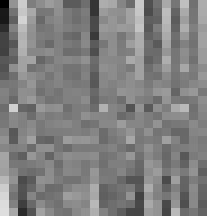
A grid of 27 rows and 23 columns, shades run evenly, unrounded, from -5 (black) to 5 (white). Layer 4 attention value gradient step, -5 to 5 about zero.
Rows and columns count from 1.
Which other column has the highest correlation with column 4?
15
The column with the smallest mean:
11
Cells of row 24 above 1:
3
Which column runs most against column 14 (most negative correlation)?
20
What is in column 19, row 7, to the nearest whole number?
1
